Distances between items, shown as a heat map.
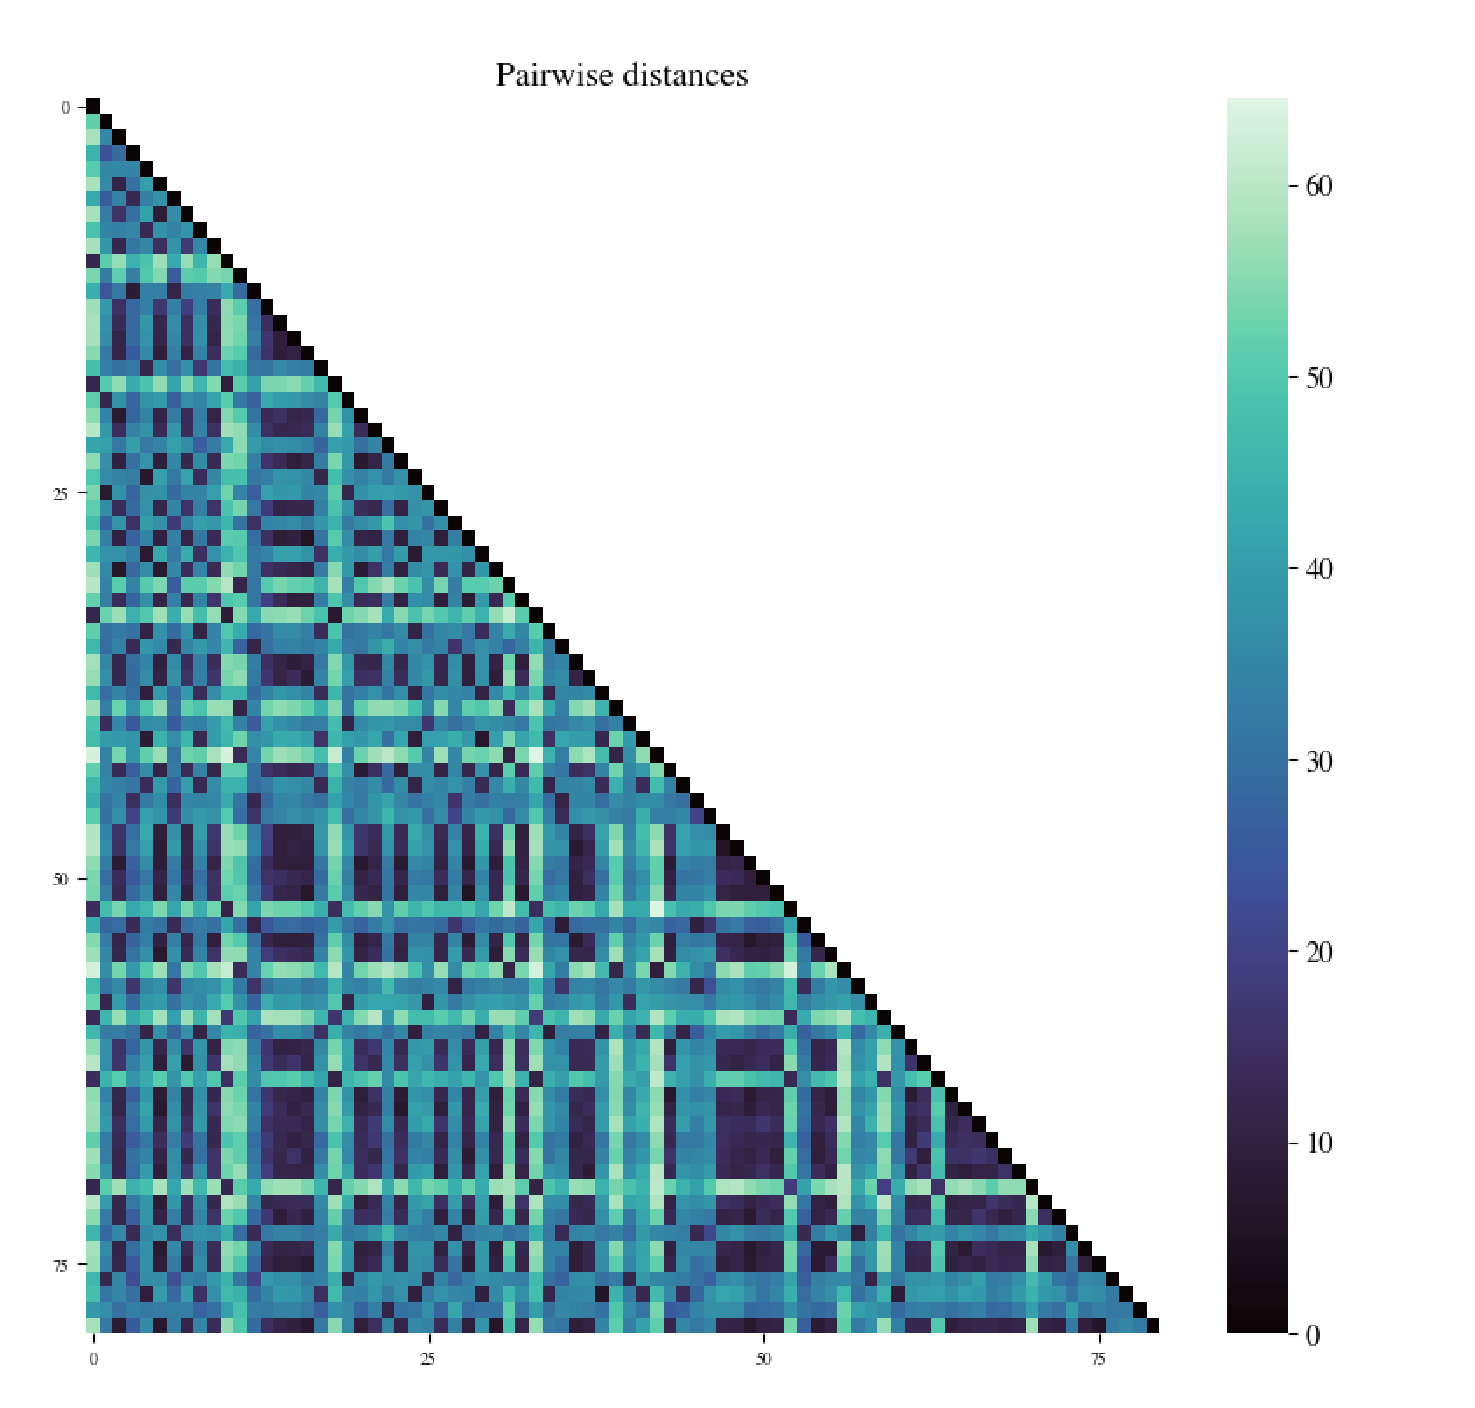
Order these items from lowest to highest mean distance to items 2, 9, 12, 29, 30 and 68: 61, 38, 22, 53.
61, 53, 38, 22
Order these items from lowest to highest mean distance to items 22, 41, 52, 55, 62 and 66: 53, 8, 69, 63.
69, 8, 53, 63
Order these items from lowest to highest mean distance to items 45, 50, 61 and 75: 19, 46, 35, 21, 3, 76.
21, 3, 35, 46, 76, 19
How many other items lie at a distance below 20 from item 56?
4
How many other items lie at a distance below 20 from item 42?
4
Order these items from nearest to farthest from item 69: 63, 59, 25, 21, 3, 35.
21, 3, 35, 25, 63, 59
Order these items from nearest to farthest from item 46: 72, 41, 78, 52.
72, 78, 41, 52
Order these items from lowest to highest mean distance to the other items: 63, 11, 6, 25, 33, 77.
6, 77, 25, 63, 11, 33
